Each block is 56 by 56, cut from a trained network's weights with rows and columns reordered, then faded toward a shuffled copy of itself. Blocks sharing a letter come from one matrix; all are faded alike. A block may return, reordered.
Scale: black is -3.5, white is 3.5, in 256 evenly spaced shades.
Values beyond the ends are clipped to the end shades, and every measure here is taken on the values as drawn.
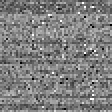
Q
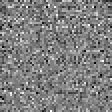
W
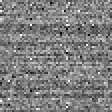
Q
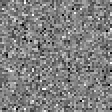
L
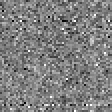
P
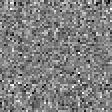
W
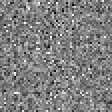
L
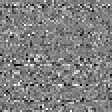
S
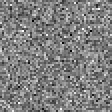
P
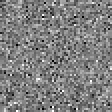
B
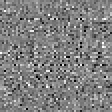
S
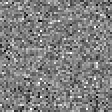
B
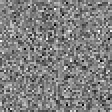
P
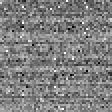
Q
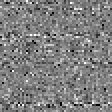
S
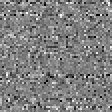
S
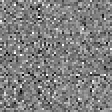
W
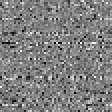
S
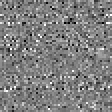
S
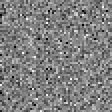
L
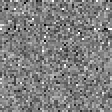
P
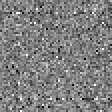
P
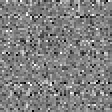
S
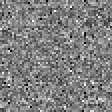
B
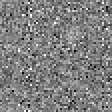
B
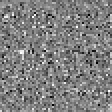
W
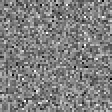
P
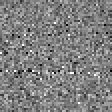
P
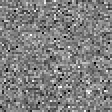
B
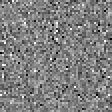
L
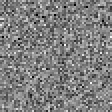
P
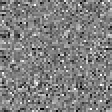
W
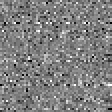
S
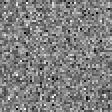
B
